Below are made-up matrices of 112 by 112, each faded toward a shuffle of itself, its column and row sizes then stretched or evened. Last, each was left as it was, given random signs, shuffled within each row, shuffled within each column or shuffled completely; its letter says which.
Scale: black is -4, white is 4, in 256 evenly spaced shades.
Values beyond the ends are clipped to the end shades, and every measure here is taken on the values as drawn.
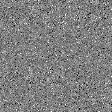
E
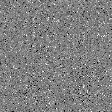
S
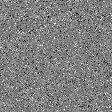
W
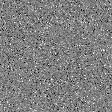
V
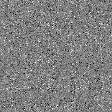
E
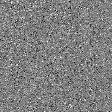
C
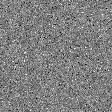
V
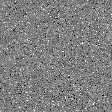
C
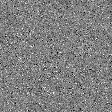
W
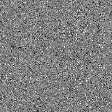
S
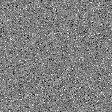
W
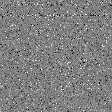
W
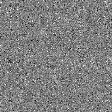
S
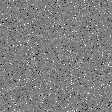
V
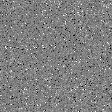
S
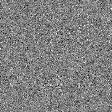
E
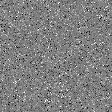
C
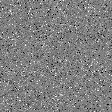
W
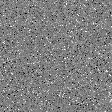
V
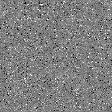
S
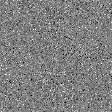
S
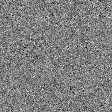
W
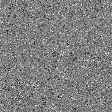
W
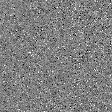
C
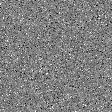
V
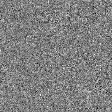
E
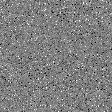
W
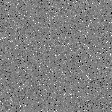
C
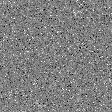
V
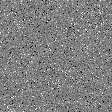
V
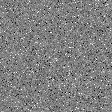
V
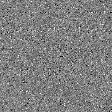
E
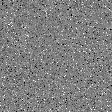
V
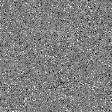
S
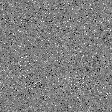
W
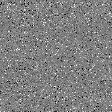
E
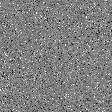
V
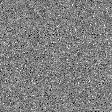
W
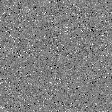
E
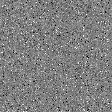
C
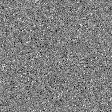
W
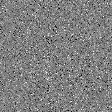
C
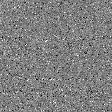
W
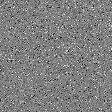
W
